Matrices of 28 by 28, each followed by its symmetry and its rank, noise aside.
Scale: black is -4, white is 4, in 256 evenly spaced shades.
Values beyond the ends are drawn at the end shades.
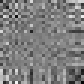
symmetric, rank two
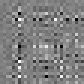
no symmetry, rank two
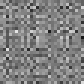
no symmetry, rank three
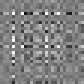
no symmetry, rank two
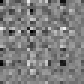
symmetric, rank two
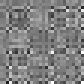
symmetric, rank two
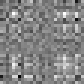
symmetric, rank two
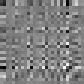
symmetric, rank two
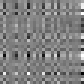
no symmetry, rank one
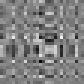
no symmetry, rank two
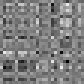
antisymmetric, rank two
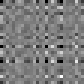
symmetric, rank one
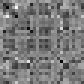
symmetric, rank three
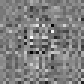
no symmetry, rank three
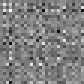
symmetric, rank three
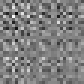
antisymmetric, rank two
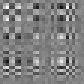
symmetric, rank one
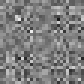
symmetric, rank three
